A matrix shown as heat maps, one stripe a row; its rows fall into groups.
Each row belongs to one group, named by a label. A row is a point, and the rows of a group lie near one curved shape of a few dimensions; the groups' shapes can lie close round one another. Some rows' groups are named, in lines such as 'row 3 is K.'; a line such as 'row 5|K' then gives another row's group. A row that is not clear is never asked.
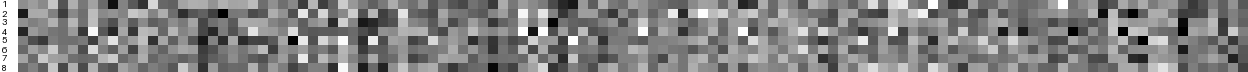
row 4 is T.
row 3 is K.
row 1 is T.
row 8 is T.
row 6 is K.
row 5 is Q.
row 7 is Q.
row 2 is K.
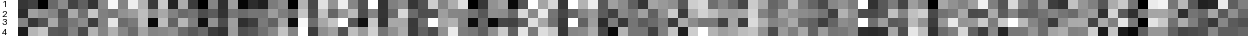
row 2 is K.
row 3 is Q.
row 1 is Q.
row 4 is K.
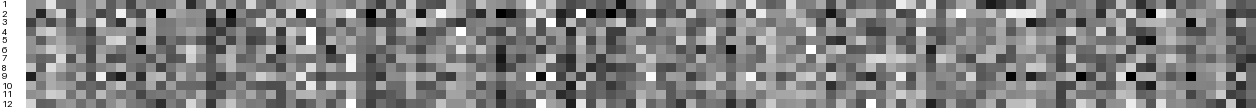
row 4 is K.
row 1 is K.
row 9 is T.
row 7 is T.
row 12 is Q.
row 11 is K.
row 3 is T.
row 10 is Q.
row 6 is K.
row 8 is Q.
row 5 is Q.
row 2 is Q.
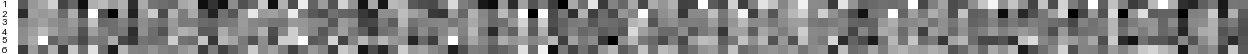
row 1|K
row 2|T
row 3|K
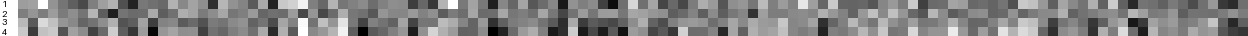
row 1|K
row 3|Q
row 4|Q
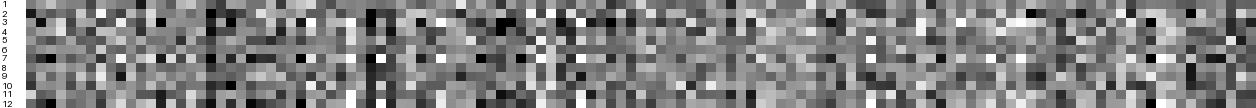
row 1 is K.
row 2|T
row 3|Q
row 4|K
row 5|Q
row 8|K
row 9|T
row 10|K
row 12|Q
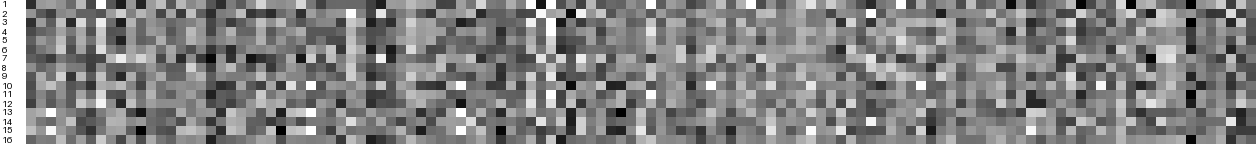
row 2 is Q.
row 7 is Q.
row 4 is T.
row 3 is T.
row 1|T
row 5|T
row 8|T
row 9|T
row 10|K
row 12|T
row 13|K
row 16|K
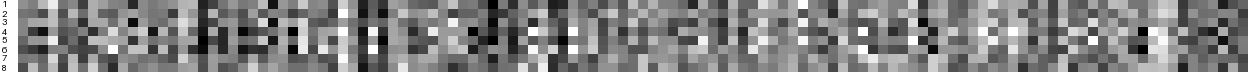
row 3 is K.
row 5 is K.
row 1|K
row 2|T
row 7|T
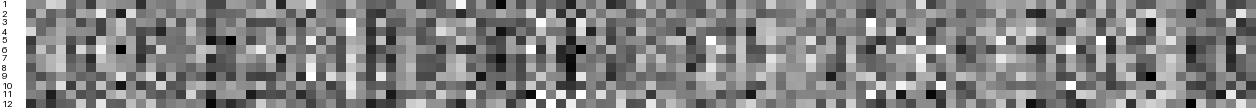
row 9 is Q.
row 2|T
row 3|Q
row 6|T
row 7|K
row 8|K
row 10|T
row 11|Q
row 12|T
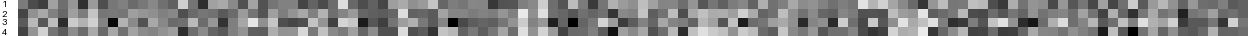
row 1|T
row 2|K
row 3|T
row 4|K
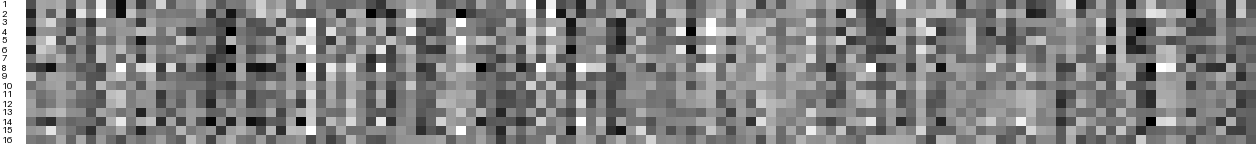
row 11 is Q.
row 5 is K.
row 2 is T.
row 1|T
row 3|K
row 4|K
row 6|K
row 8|Q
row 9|Q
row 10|K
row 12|Q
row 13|K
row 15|K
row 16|T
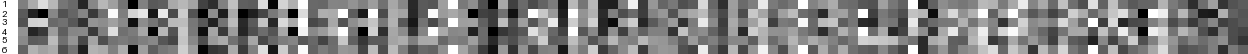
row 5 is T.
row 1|K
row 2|Q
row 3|K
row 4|Q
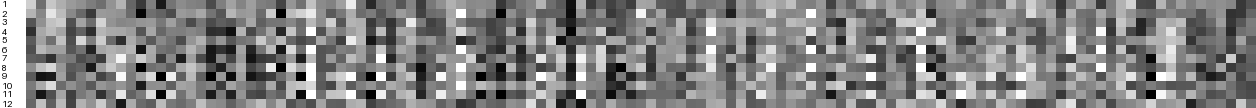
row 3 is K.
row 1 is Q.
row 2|K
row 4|K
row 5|T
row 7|Q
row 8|K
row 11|Q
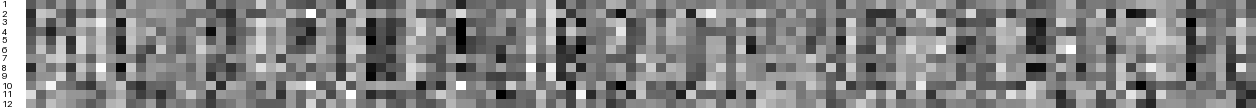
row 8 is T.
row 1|T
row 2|K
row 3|T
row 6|T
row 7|K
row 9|K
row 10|K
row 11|Q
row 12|Q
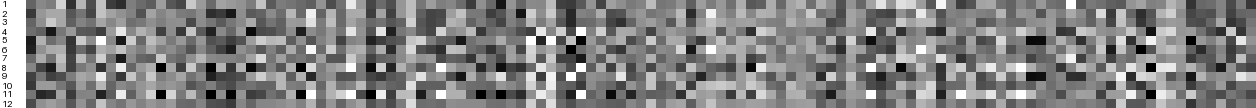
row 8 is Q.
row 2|K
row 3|K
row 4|Q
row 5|T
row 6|K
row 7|T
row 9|T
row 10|K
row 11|Q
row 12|K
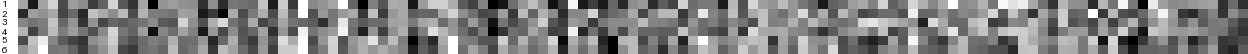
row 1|Q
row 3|T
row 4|Q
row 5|K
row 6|K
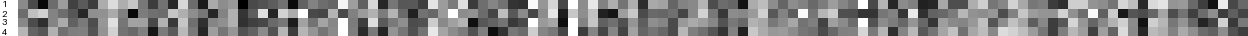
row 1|Q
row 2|K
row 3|Q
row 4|Q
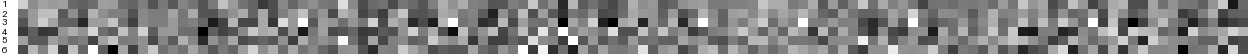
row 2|K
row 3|K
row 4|T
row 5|Q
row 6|T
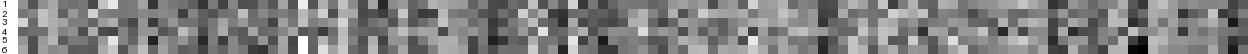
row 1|Q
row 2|K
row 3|Q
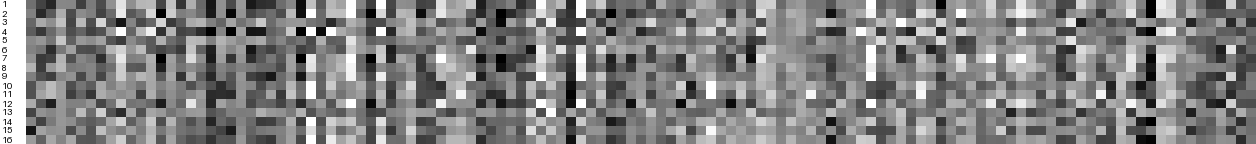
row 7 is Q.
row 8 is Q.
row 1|Q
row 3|T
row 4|Q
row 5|T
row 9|Q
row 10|K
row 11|K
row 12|Q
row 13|T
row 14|Q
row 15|K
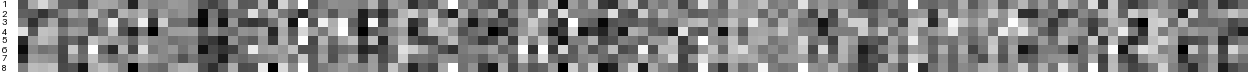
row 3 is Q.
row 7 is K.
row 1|K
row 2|T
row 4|Q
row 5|K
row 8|K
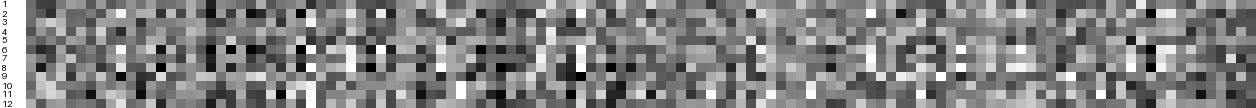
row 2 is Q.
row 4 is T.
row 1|T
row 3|K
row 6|Q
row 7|Q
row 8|Q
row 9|T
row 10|K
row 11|K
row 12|Q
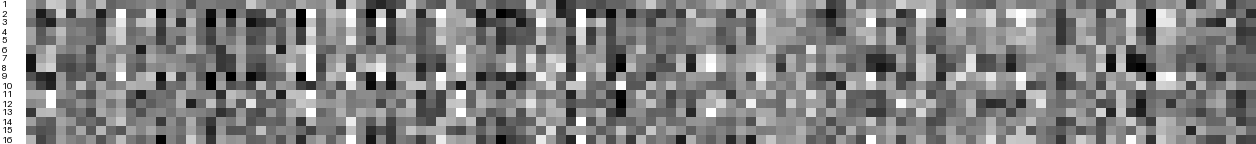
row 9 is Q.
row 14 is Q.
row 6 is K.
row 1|K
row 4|Q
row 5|Q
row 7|K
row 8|K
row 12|K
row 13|K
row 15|T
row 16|Q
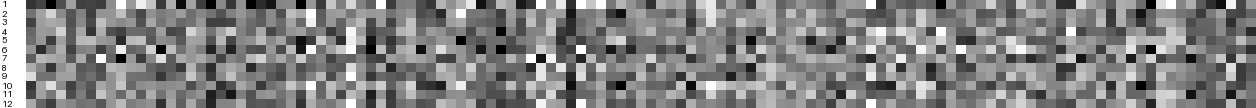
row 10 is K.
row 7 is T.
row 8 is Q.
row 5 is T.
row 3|K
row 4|T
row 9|Q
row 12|Q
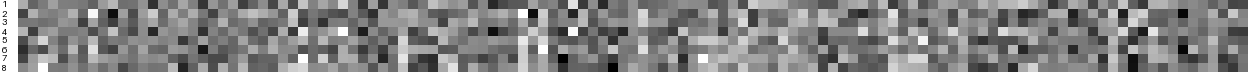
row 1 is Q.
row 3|T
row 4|Q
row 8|K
